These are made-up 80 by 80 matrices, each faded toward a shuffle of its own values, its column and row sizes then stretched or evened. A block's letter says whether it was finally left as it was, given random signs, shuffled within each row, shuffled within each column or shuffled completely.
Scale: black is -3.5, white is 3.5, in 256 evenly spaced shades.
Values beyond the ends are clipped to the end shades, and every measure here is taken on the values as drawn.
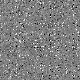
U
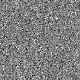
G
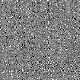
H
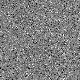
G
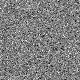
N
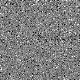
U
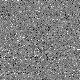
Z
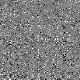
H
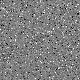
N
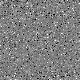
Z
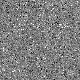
Z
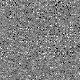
H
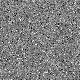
N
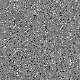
G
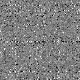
H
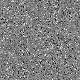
G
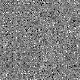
H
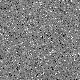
N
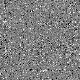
U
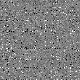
H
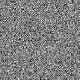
H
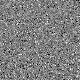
Z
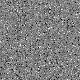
G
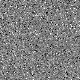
Z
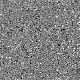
U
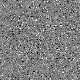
Z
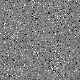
G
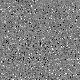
Z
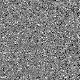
U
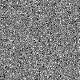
G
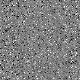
U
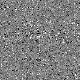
H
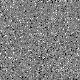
U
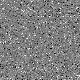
Z
